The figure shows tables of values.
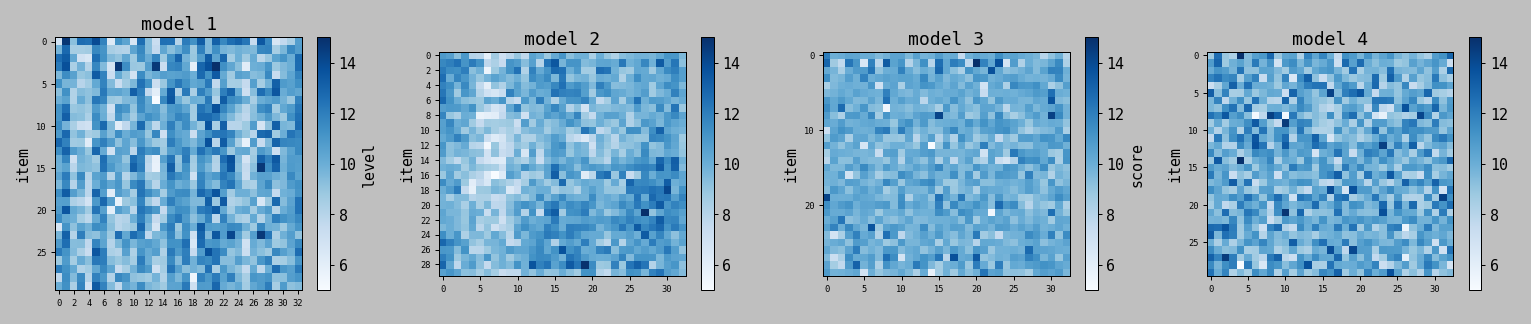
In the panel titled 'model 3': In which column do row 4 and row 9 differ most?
21
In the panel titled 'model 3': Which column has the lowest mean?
7
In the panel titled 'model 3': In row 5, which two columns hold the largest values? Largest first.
30, 8
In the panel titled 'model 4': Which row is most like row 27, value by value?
23
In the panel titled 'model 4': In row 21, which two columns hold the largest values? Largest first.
10, 23
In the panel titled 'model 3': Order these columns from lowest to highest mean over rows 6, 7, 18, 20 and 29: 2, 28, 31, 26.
26, 28, 31, 2
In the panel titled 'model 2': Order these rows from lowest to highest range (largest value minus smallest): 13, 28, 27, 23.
27, 13, 23, 28
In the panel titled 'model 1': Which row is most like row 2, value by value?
25
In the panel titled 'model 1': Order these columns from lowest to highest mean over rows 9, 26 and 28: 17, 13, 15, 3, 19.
13, 3, 15, 17, 19
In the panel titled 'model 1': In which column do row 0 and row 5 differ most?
29
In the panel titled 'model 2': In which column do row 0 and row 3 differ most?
6
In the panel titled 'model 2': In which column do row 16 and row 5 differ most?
19
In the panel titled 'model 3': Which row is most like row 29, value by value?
12
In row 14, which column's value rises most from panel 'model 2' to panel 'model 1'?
6
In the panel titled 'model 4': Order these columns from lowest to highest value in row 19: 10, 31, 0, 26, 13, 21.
26, 0, 21, 10, 13, 31
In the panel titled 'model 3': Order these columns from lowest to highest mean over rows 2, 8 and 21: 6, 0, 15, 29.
29, 0, 6, 15
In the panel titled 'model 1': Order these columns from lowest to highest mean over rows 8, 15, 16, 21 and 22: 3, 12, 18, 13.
13, 18, 12, 3
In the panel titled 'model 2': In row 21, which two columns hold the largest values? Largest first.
27, 15
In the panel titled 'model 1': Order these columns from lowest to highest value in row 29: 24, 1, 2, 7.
2, 7, 24, 1
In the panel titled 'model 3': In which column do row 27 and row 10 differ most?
10
